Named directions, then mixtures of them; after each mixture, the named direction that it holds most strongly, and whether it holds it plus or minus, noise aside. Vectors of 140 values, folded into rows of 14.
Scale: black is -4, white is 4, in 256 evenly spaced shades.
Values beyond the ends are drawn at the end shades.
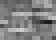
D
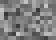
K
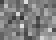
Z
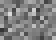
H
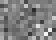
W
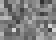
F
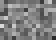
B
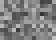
F, plus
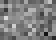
B, plus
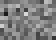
B, plus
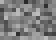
K, minus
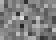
Z, minus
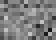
W, minus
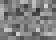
K, plus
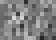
Z, minus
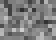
F, plus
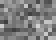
W, plus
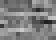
D, plus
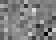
W, minus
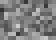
K, minus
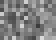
Z, plus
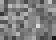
B, plus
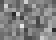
Z, plus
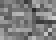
D, plus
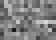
F, minus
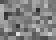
K, plus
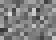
H, plus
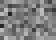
B, minus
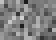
Z, minus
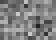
W, minus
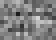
D, minus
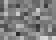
K, minus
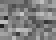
D, plus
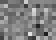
W, minus
